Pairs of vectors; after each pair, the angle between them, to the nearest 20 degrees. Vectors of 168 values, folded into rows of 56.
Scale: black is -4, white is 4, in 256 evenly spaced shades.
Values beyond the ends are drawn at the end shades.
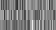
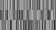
100 degrees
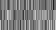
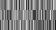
140 degrees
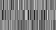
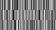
100 degrees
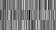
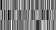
120 degrees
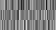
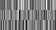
160 degrees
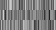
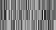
60 degrees
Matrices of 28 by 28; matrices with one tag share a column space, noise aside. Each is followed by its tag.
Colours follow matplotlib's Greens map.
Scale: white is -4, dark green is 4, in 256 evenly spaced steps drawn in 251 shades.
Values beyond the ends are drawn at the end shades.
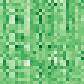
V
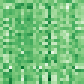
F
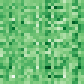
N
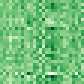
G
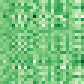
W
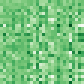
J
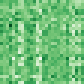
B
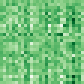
J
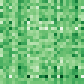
N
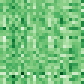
G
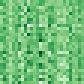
J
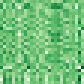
F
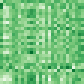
F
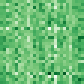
G
